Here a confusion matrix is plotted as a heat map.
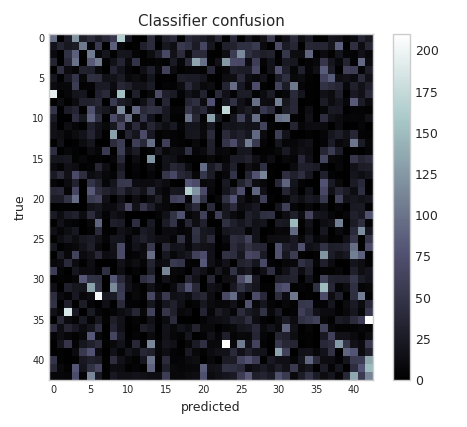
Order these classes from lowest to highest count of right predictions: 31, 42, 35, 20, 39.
20, 35, 31, 39, 42
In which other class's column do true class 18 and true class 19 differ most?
27
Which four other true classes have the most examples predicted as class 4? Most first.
1, 30, 39, 17
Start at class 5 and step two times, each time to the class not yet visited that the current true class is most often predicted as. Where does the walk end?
8
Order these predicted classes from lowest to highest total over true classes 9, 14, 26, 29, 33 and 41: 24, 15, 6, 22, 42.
22, 6, 24, 15, 42
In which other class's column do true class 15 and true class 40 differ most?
42
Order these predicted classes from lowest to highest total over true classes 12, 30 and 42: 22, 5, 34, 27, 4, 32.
22, 32, 34, 4, 27, 5
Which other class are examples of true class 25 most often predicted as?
26
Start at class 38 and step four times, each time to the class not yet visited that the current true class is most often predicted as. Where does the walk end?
24
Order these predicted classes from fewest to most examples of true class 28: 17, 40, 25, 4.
4, 40, 25, 17
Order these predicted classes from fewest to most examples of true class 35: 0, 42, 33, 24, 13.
0, 13, 24, 33, 42
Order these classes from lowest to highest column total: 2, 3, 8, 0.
2, 0, 8, 3
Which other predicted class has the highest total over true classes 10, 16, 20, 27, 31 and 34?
36
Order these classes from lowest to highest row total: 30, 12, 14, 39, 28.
14, 28, 12, 39, 30
